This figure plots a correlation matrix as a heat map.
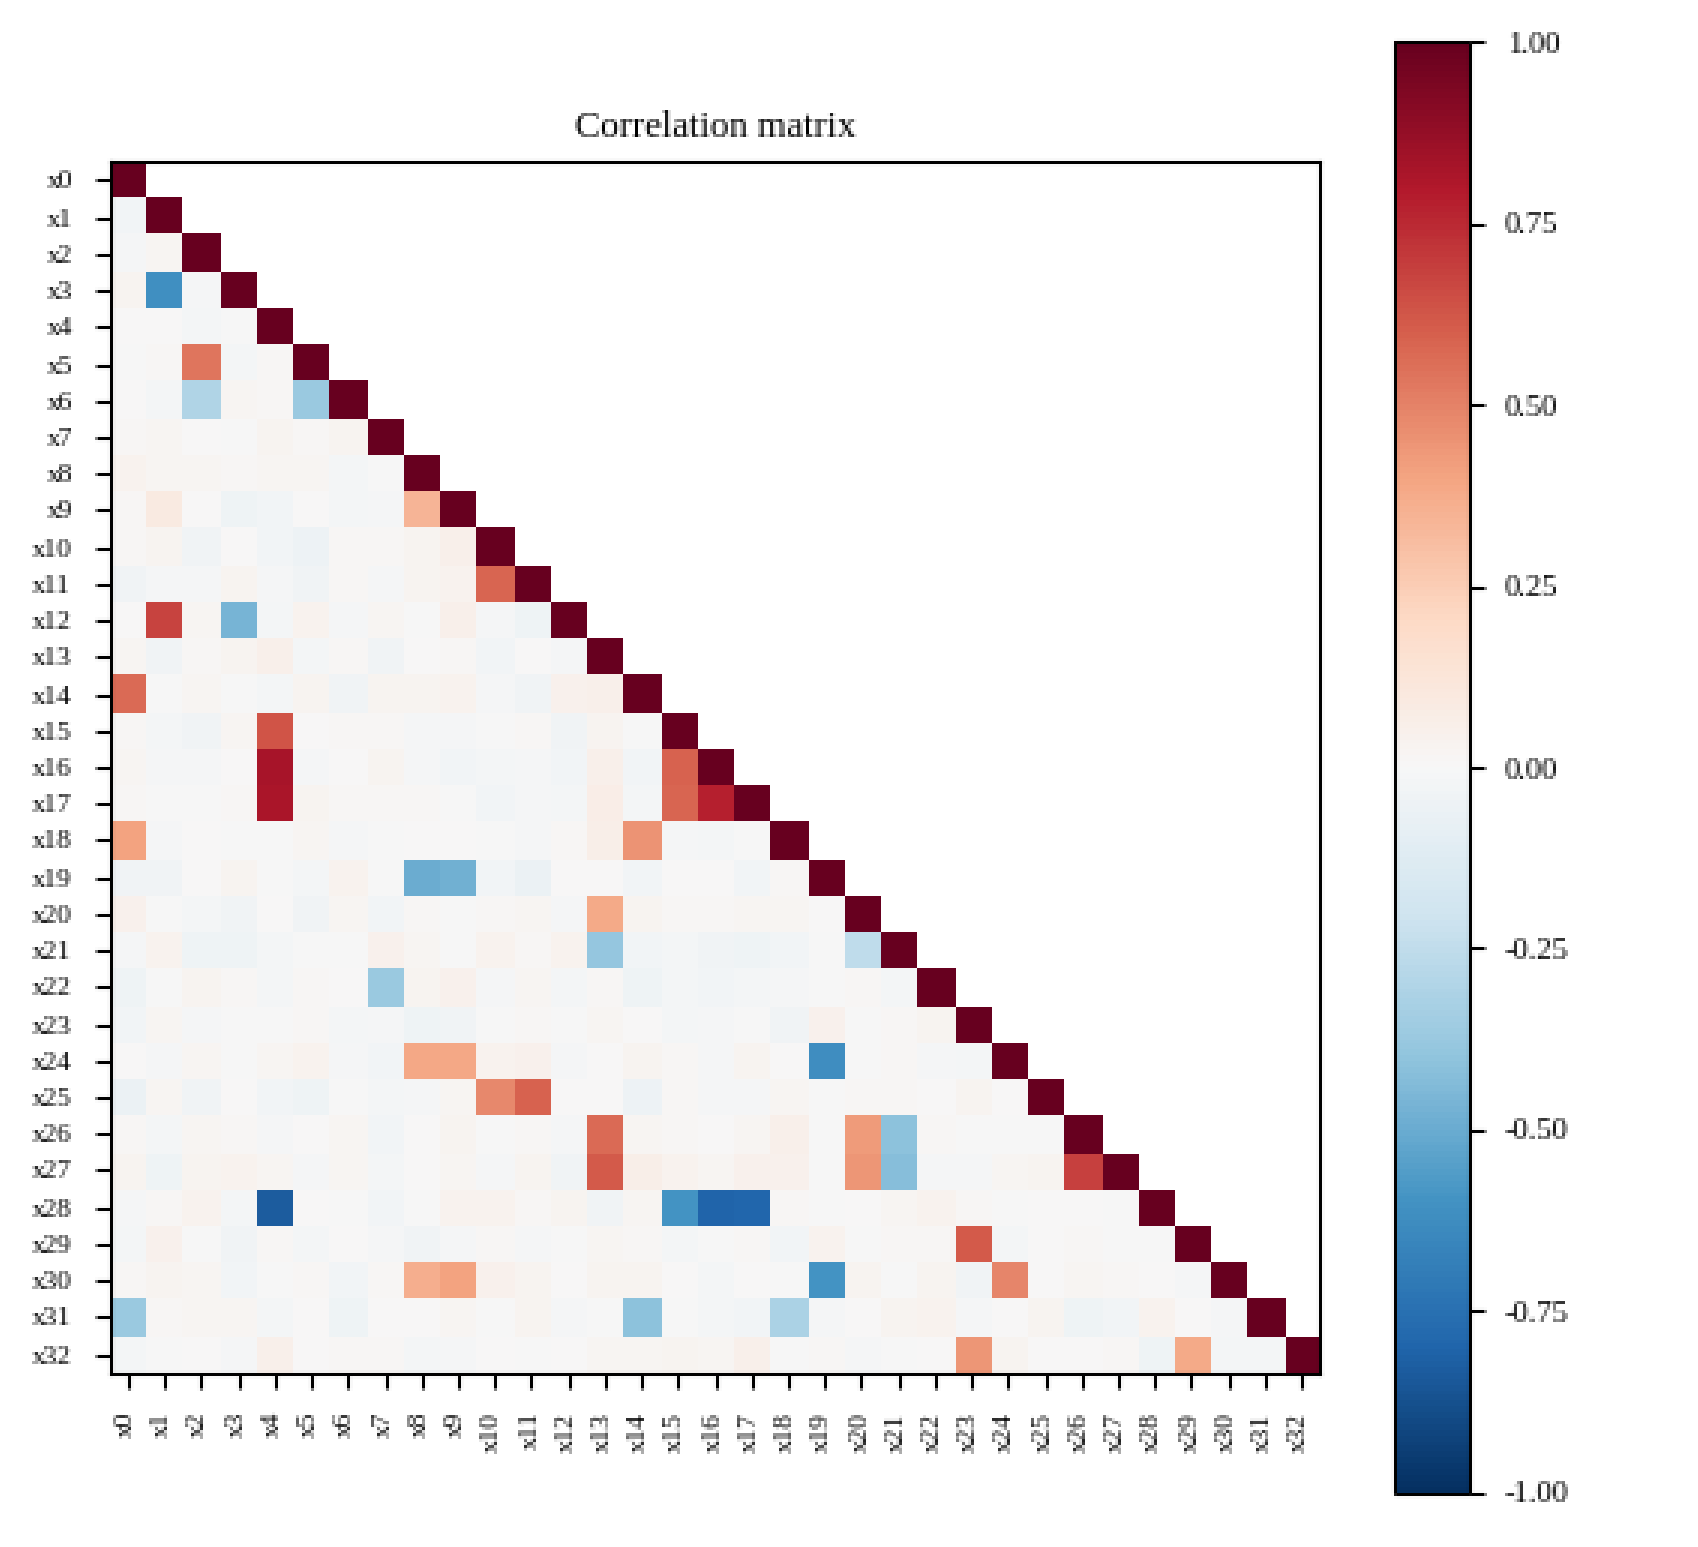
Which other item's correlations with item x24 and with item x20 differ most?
x19
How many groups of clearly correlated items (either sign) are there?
9
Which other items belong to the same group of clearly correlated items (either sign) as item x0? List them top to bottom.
x14, x18, x31
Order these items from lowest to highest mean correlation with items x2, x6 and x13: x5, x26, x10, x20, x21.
x21, x10, x5, x20, x26
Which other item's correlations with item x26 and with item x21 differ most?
x27
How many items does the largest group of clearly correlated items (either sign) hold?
5
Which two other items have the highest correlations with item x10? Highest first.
x11, x25
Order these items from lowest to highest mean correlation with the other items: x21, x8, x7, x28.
x28, x21, x7, x8
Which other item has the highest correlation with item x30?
x24
